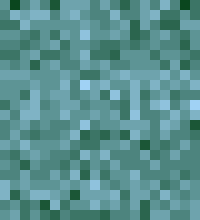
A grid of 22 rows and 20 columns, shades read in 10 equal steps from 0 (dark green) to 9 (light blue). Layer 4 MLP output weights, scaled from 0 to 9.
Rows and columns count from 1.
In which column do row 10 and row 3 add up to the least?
18
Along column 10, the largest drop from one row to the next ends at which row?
22
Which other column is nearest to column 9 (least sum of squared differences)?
11
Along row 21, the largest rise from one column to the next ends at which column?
6
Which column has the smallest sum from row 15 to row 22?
15
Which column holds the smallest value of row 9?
8
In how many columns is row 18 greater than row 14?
9
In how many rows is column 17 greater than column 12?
8
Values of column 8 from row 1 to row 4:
6 7 5 5
